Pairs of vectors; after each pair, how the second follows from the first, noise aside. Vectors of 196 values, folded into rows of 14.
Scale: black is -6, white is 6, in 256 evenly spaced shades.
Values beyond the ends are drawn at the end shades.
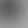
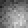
reversed, negated, scaled up.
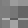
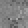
negated, partly zeroed.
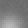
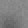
negated, shrunk.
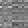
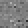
reversed, negated, partly zeroed.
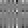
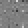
negated, partly zeroed.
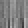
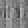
wrapped around.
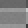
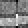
wrapped around, negated, scaled up.
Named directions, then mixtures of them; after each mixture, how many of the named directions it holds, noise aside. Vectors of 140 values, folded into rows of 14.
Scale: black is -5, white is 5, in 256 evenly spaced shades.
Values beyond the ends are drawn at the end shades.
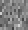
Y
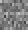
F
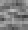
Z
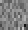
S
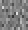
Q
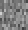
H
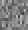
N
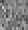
four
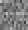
one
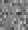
four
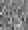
one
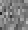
four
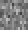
four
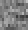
three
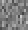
one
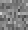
four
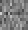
three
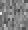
two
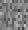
four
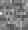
three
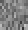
two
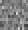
two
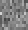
three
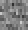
three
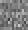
two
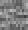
two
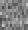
four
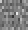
two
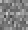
one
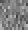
three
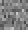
four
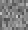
three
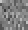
three
